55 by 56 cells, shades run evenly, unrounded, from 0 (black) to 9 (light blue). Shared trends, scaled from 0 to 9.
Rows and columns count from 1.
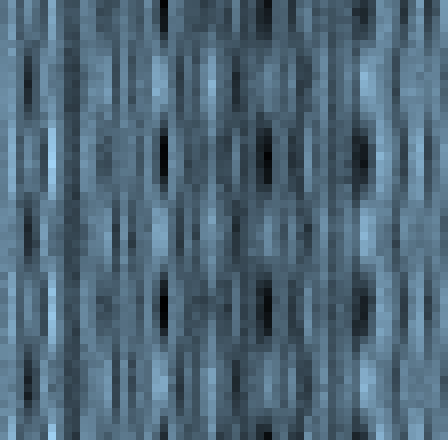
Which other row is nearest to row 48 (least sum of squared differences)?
10
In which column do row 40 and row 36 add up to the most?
7
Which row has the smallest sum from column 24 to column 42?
39
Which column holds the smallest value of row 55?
34
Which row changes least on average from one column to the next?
6
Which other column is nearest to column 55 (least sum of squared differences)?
41
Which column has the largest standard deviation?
21
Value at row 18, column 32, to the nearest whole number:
4
